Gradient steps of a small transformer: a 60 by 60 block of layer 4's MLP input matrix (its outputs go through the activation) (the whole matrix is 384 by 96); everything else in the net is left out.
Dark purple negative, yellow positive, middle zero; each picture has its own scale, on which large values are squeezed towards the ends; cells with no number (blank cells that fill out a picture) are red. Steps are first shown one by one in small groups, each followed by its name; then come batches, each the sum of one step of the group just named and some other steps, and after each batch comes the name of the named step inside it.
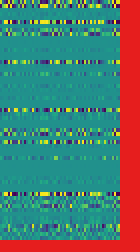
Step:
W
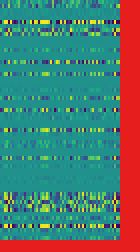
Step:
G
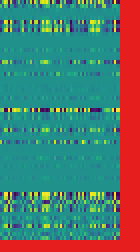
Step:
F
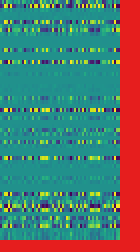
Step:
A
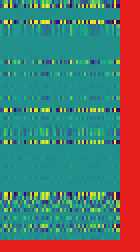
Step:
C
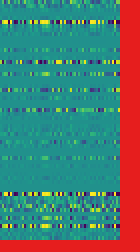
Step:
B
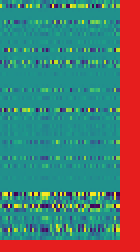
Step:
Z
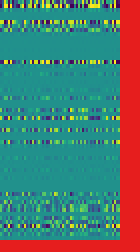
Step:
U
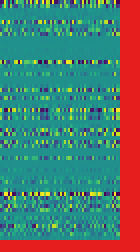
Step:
U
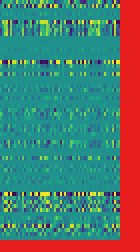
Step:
B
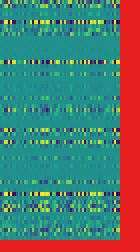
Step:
W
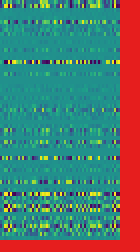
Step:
A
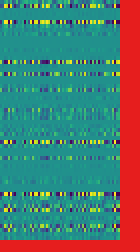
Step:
C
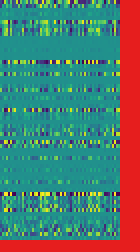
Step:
W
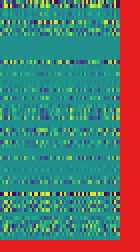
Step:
U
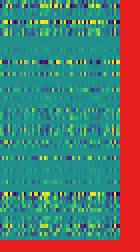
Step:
B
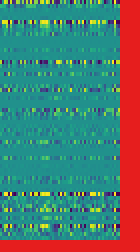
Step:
B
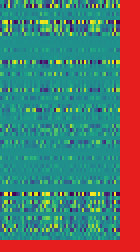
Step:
B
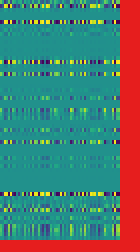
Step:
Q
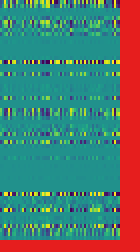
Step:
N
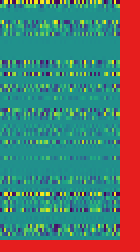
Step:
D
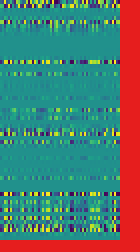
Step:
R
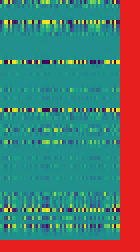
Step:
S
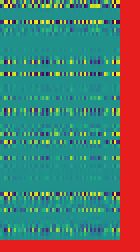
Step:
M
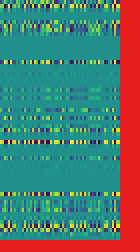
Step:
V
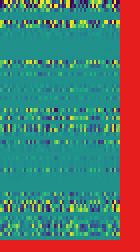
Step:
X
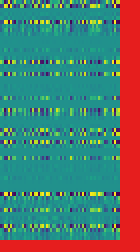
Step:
M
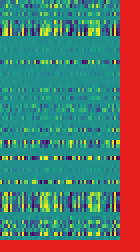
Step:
V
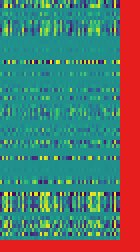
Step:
N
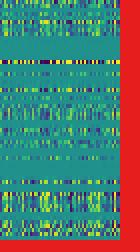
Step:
N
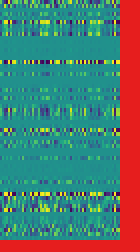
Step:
N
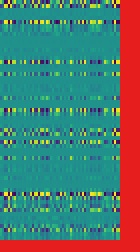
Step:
M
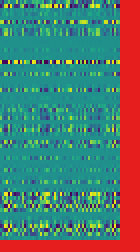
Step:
X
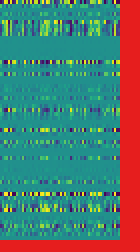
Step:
D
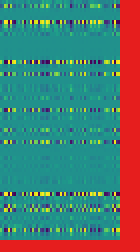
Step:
Q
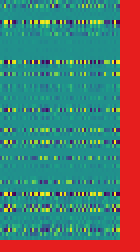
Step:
Q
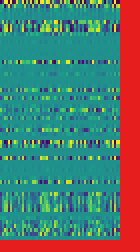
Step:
V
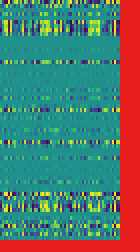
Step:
V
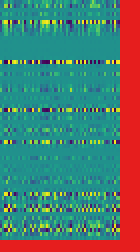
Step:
S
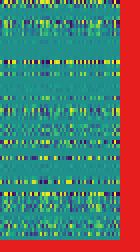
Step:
N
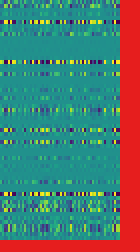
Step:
Q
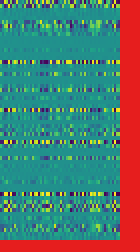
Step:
R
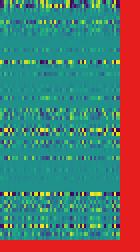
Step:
X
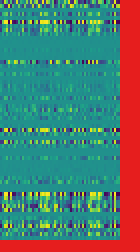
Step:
R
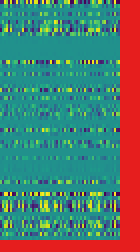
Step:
D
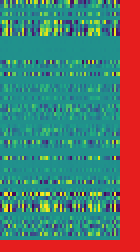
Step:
D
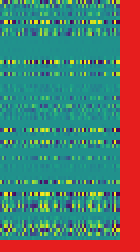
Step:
Q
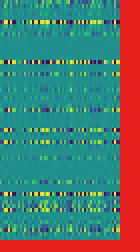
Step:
Q
